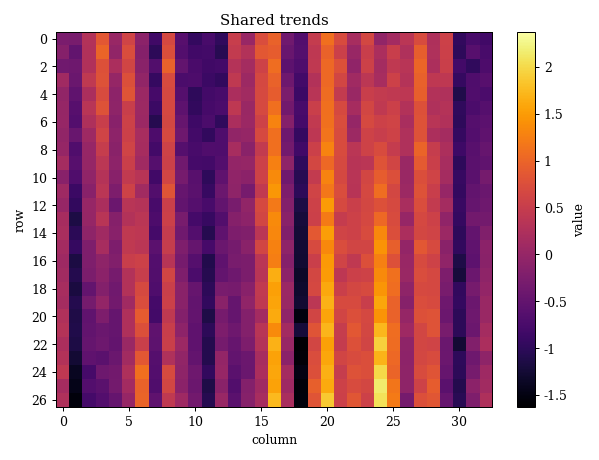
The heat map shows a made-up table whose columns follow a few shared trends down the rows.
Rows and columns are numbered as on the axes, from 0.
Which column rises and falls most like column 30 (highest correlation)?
21
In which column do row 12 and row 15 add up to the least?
18
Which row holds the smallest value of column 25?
0
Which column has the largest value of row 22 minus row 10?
24
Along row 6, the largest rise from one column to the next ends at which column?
8
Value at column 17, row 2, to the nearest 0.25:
-0.5
